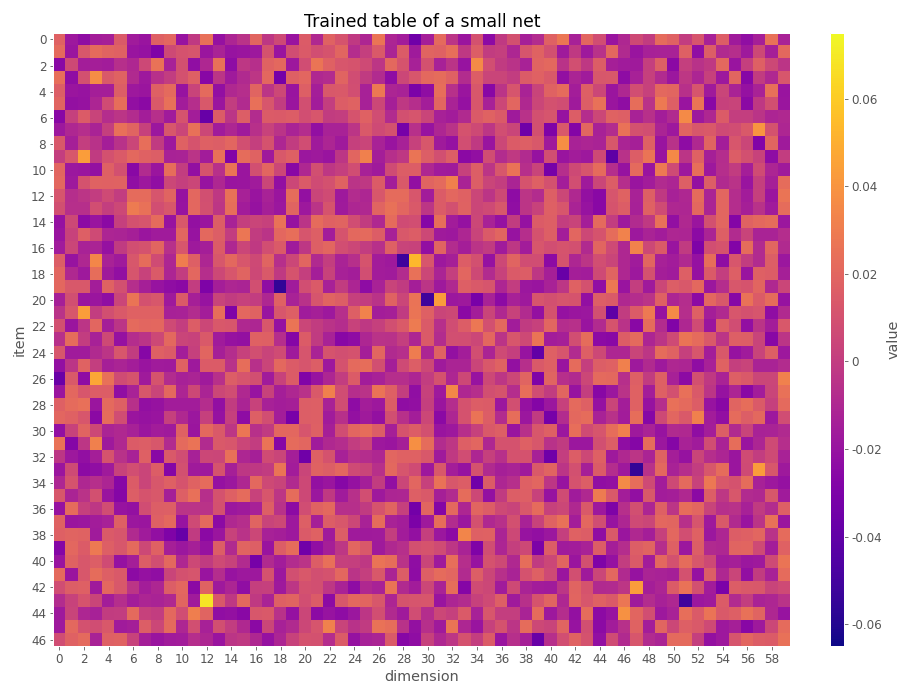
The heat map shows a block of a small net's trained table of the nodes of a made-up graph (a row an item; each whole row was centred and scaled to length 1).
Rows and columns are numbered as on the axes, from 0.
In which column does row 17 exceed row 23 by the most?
29
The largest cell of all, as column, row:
12, 43
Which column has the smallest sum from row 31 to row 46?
45
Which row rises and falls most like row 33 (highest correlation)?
14
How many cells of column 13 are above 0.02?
3
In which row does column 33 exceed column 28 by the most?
17
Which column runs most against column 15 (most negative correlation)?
9
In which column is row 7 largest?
57
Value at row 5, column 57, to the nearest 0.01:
0
